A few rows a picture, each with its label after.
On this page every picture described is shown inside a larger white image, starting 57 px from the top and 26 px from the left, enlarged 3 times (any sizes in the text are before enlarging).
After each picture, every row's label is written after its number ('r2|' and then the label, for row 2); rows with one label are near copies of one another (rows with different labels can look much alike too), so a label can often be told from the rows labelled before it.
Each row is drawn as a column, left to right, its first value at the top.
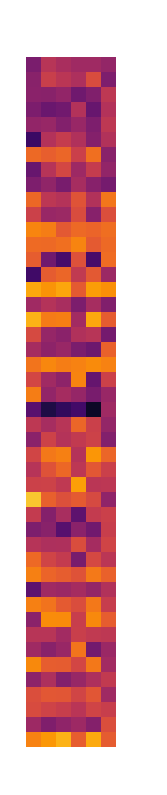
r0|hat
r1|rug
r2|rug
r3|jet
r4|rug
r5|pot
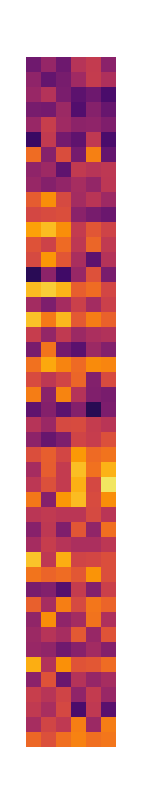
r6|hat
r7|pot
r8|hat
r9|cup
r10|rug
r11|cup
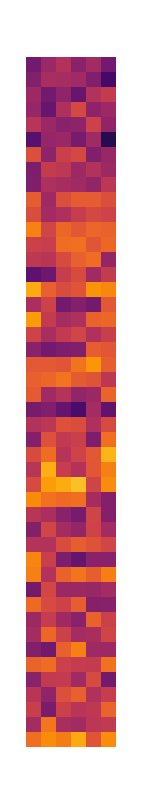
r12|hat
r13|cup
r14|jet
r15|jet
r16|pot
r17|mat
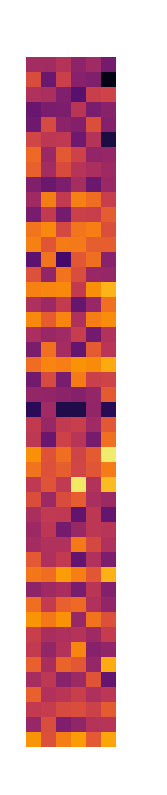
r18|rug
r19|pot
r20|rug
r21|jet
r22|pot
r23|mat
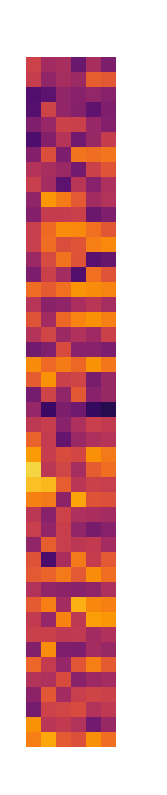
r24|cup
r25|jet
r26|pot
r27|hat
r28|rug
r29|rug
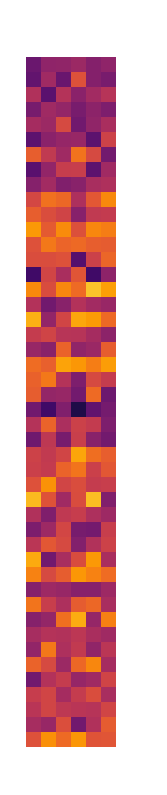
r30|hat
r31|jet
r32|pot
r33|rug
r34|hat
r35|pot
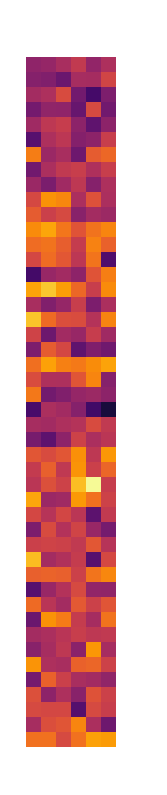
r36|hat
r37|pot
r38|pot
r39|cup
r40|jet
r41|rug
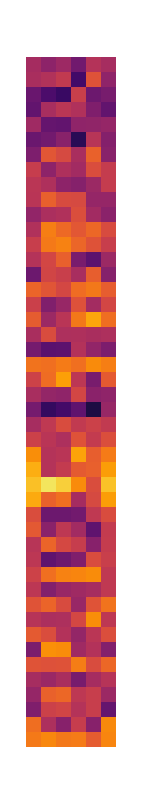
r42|cup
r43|jet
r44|jet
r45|mat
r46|rug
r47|cup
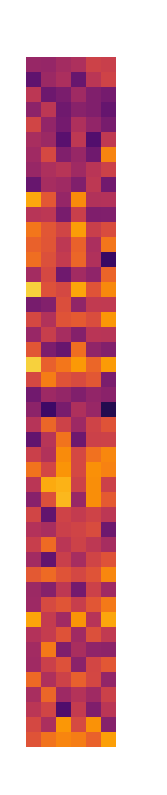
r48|pot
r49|jet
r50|cup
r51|pot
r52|cup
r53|rug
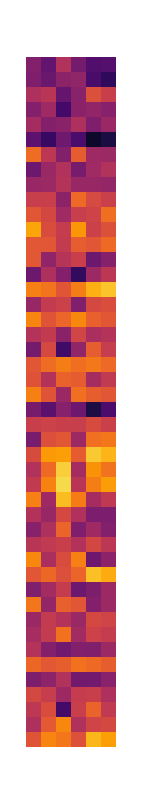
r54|hat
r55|mat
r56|cup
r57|hat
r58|mat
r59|mat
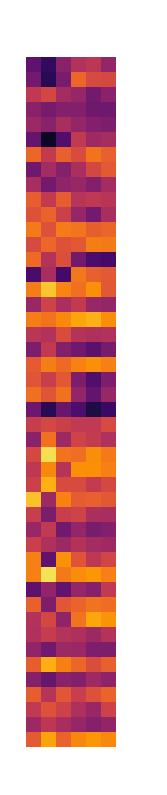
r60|hat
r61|mat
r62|hat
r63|rug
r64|rug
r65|rug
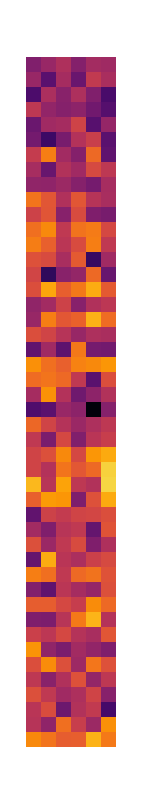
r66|jet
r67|hat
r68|cup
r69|pot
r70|rug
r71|cup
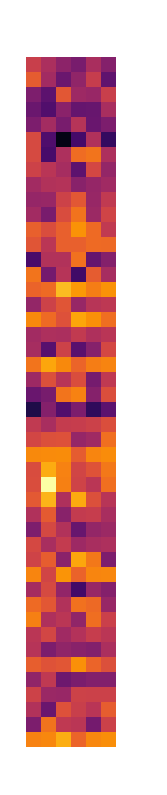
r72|rug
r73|cup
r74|mat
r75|hat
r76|rug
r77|mat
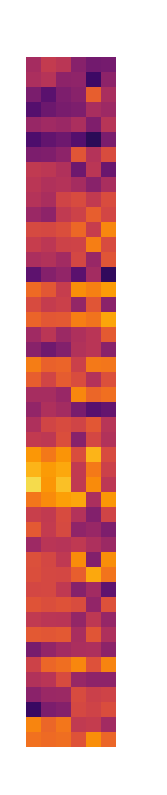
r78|cup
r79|cup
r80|cup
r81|hat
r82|mat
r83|hat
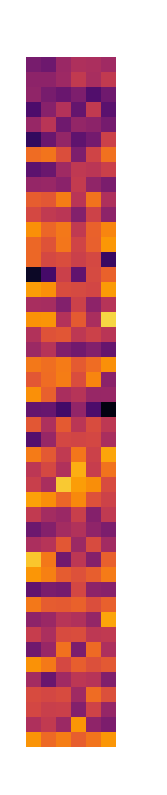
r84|hat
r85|hat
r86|jet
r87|cup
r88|jet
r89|rug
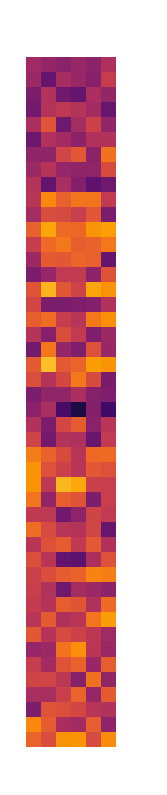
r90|cup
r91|pot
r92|jet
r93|jet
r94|pot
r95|rug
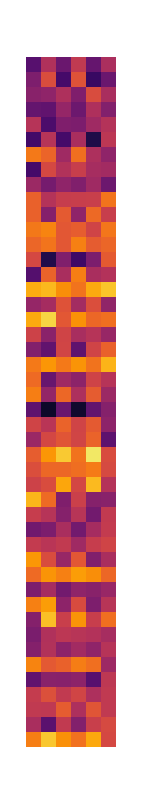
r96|hat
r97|rug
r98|mat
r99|rug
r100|mat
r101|pot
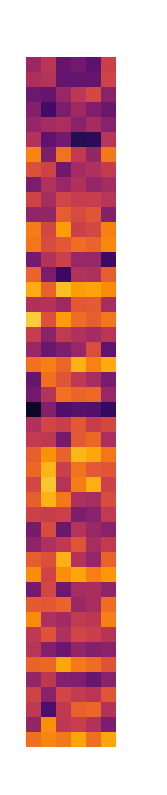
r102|rug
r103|cup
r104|hat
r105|mat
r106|mat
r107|rug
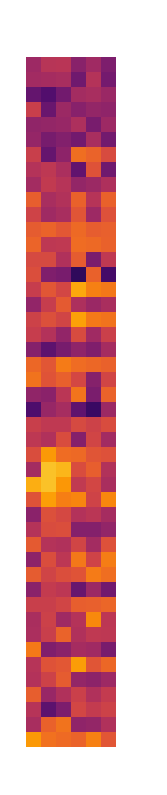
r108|jet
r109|cup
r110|cup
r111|hat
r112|rug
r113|hat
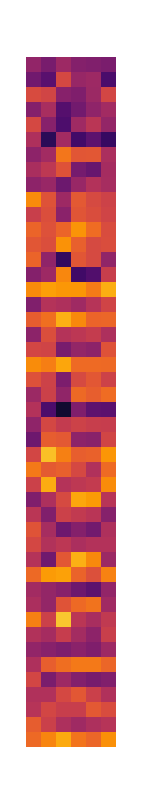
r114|pot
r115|mat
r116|rug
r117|hat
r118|hat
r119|mat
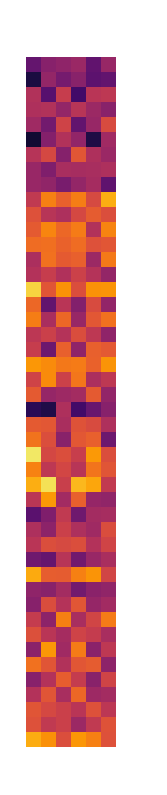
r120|mat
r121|jet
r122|pot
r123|jet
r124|mat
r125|pot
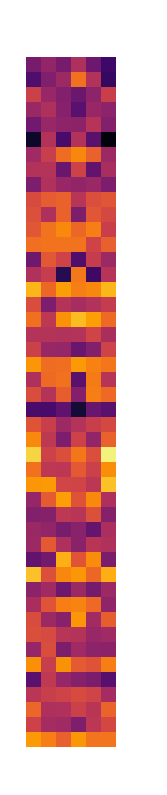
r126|mat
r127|jet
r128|hat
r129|rug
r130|hat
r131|mat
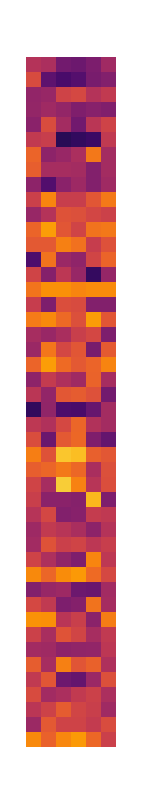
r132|rug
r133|pot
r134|mat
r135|mat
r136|hat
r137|pot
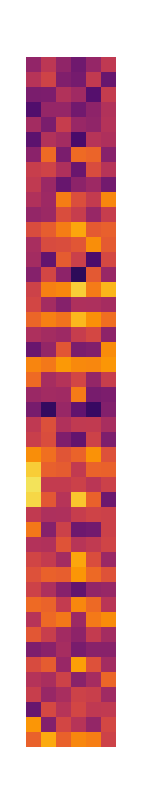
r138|cup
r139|rug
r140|pot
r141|hat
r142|rug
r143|pot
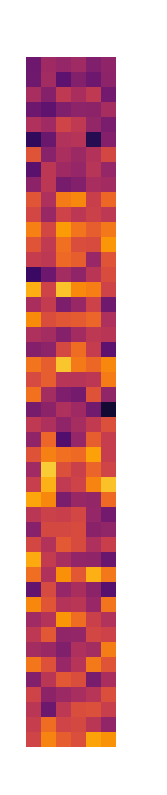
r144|hat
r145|cup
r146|pot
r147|pot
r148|mat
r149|jet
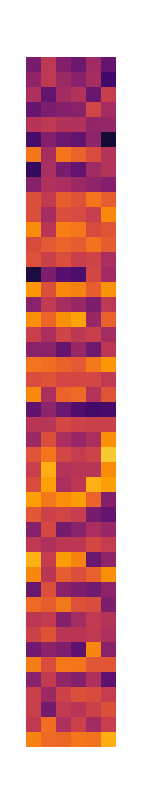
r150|hat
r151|cup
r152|hat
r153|hat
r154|jet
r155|mat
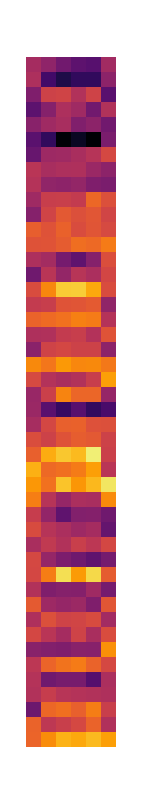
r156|cup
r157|mat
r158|mat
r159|mat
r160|mat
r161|jet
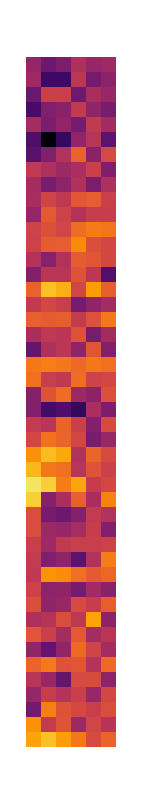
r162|cup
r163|mat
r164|mat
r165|jet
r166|pot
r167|hat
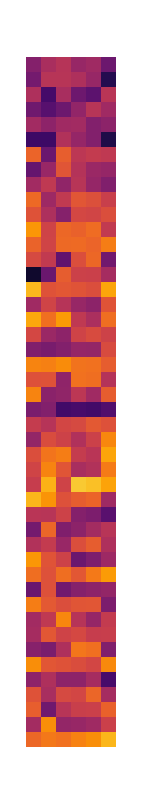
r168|hat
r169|cup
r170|rug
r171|jet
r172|jet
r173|mat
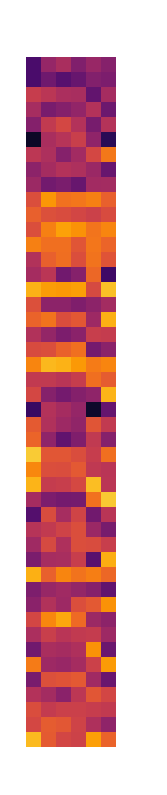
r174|mat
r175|pot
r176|pot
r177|pot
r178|jet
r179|hat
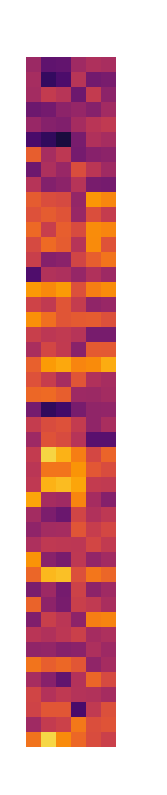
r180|hat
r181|mat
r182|mat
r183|cup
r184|pot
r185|pot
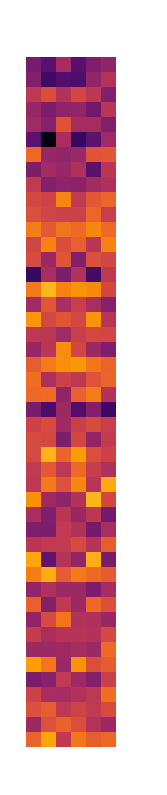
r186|hat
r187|mat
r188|pot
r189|mat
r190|hat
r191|jet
